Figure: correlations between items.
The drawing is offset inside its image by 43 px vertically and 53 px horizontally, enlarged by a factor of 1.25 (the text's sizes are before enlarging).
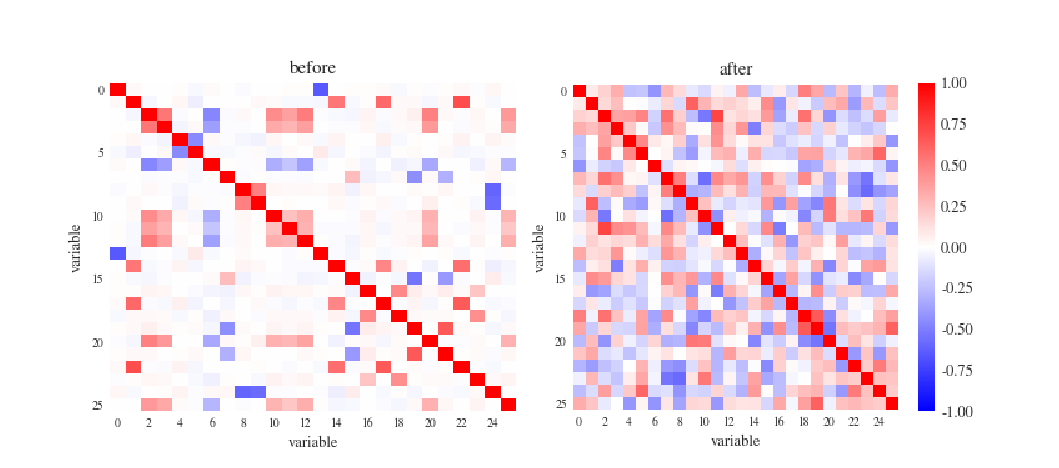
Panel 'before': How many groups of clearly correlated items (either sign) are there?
7
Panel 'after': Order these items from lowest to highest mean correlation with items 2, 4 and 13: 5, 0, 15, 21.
21, 0, 15, 5
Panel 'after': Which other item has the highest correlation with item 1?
9
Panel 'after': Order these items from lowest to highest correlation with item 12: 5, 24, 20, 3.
24, 20, 3, 5
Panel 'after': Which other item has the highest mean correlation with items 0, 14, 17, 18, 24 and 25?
19
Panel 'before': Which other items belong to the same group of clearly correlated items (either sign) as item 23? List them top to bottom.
16, 18
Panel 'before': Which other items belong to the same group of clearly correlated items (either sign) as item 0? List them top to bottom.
13
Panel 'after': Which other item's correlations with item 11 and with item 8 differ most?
16
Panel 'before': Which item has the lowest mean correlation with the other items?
6
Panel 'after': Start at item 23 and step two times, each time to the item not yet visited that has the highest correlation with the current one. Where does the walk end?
20
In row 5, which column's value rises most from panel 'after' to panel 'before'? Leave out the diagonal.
9
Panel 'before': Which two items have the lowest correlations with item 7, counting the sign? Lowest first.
19, 21
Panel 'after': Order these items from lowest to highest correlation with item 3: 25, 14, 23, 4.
14, 23, 25, 4
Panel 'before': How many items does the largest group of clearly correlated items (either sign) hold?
8
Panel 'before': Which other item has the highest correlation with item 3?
2
